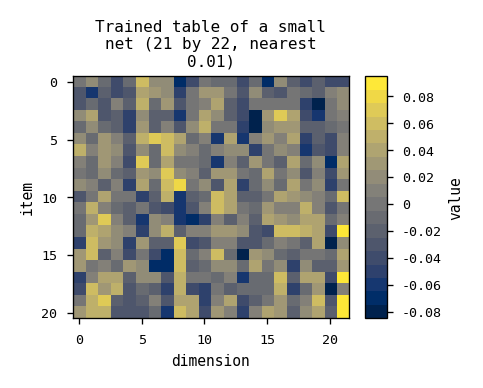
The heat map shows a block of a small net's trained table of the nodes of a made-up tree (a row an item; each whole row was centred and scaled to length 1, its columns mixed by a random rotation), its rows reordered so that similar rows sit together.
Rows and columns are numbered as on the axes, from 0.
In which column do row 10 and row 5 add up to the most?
7
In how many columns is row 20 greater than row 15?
12
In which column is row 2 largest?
5
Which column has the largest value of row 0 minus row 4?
14
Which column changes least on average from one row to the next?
3
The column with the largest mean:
21
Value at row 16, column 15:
0
